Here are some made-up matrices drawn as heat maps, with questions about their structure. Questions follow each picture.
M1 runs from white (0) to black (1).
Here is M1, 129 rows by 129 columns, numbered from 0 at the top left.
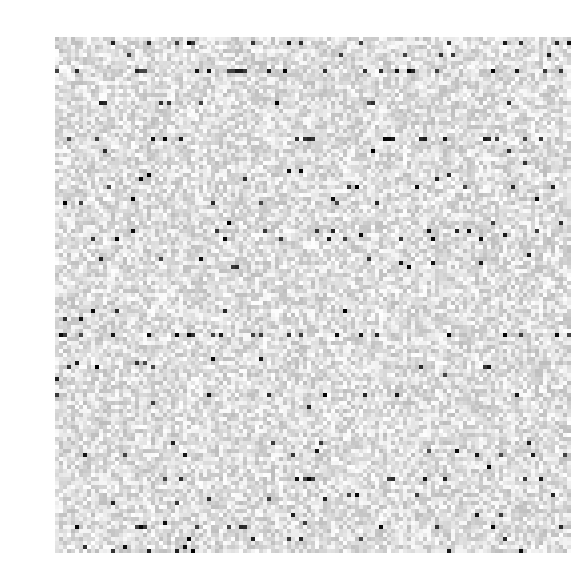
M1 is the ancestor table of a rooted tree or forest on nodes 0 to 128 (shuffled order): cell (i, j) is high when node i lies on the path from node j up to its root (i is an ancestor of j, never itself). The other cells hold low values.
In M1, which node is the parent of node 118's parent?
101
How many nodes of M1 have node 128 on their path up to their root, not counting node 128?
6
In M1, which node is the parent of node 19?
40
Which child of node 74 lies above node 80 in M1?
41
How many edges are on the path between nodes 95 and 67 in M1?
6
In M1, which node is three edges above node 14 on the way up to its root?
1
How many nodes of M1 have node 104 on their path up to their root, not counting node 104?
8
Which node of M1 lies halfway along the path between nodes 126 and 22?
122
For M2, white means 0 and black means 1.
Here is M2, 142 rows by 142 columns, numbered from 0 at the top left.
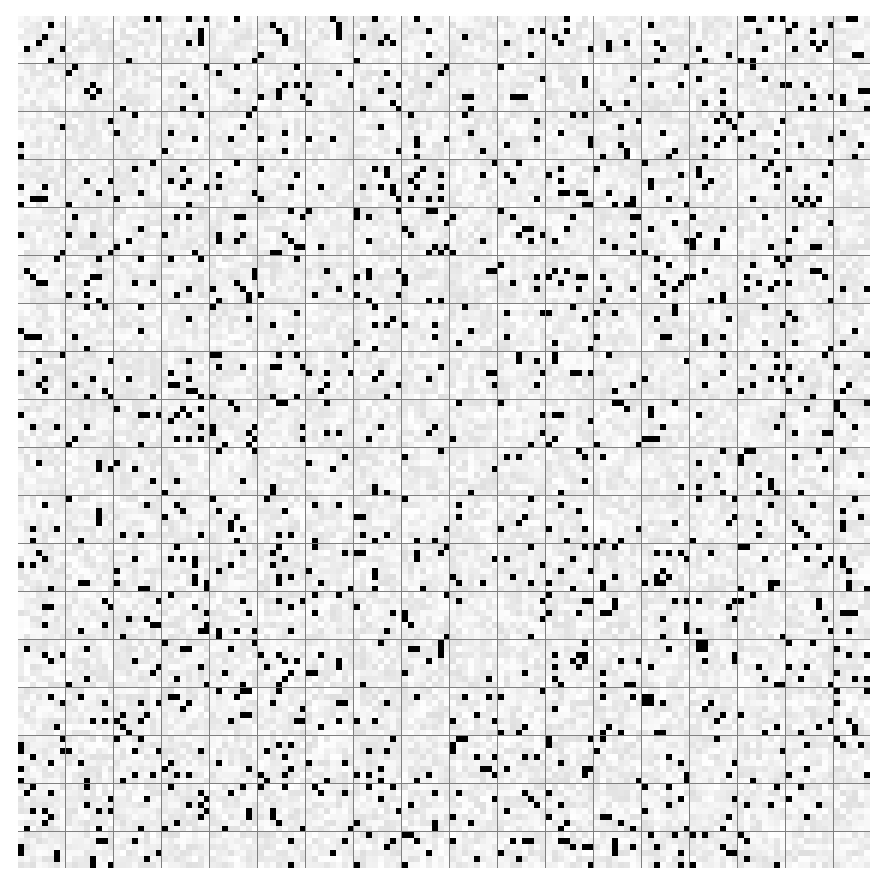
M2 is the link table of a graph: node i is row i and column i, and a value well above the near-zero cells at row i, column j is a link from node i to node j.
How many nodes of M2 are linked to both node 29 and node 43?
4
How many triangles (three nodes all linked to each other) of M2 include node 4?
7
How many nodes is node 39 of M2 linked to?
10
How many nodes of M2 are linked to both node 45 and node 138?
1
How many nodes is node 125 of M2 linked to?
11
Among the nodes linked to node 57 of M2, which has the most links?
node 28
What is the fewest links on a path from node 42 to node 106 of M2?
2
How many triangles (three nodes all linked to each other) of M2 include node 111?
7
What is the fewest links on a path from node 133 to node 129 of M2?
2
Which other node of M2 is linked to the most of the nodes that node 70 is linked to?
node 33
